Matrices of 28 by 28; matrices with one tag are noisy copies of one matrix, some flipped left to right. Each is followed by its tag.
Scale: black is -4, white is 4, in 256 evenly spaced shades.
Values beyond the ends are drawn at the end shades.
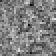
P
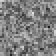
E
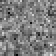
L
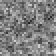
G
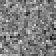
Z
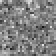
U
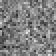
Z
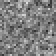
U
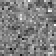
U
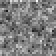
G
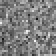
Z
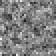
G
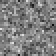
P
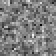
P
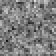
G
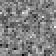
E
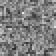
E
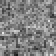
L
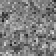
L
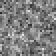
P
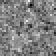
P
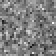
Z
